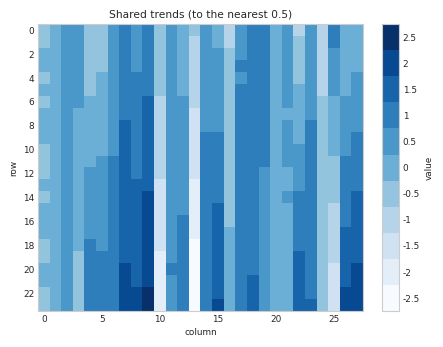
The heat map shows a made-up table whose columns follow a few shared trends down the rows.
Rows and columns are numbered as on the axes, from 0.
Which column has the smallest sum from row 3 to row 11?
13
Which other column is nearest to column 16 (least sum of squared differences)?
24
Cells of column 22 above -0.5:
19
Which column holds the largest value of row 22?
9
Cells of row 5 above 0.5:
6
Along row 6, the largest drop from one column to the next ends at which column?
10
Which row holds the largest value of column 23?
23
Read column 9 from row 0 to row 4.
1 1 1 1 1
